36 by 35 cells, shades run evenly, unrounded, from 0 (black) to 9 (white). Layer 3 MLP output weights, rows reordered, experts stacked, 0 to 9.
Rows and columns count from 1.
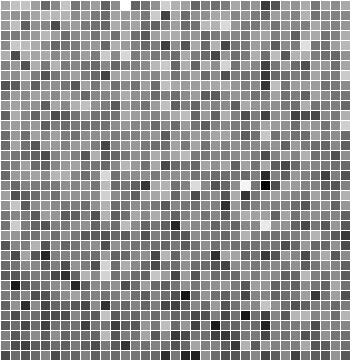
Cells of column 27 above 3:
23
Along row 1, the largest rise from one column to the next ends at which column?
13
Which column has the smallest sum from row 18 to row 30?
18
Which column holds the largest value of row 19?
25
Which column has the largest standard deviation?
27
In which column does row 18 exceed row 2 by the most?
11
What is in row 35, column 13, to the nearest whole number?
2
